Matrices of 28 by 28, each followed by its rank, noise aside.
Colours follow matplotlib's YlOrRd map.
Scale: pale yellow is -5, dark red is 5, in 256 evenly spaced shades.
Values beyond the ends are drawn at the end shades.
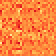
four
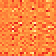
four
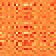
two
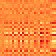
one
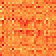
four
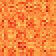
three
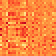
two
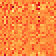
three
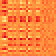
one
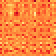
three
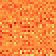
four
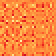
three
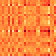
one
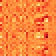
three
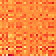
two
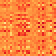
two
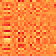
two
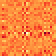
two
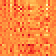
three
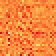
four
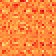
four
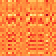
two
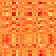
two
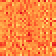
four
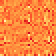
four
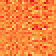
four
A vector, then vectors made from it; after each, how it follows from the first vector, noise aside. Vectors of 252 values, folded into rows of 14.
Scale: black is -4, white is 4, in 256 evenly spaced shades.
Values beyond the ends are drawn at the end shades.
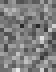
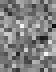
negated.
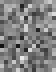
wrapped around.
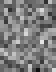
wrapped around.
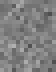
wrapped around, negated, shrunk.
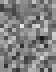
negated.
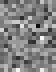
sign-scrambled.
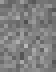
wrapped around, negated, shrunk.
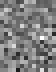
sign-scrambled.
